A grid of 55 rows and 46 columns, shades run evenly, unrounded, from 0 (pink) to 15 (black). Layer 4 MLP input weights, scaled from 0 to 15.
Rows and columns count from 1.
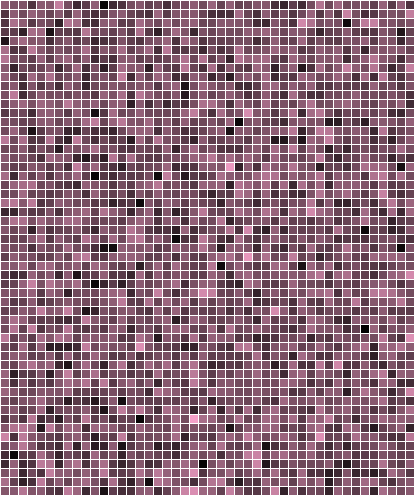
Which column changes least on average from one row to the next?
40
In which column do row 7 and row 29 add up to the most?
11
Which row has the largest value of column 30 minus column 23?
50
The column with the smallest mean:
43
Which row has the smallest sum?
33
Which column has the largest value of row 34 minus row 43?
22
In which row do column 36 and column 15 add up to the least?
18
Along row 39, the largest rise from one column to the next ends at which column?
42
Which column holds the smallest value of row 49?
36
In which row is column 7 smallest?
1
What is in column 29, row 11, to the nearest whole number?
9
